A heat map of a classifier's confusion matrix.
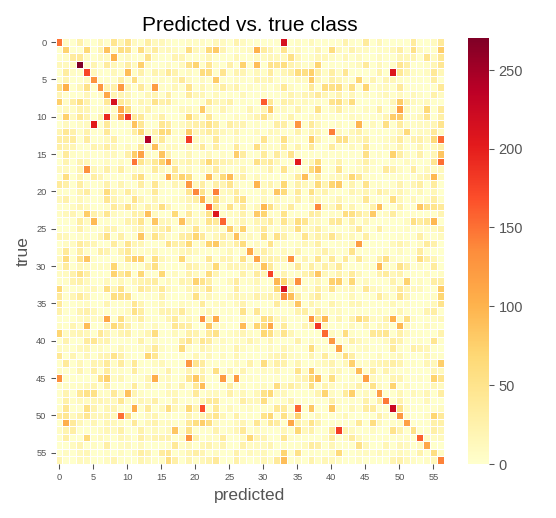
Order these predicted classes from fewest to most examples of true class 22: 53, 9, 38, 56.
9, 56, 53, 38
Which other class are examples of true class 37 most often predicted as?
21
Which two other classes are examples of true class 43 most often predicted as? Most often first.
19, 56
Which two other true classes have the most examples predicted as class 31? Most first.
38, 9
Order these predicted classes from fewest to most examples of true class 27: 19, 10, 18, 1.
1, 18, 10, 19
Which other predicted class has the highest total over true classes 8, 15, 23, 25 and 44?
30
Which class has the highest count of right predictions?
3
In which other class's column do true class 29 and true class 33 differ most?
34
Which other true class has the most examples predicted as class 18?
24
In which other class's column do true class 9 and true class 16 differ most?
35
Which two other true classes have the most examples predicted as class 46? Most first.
23, 51
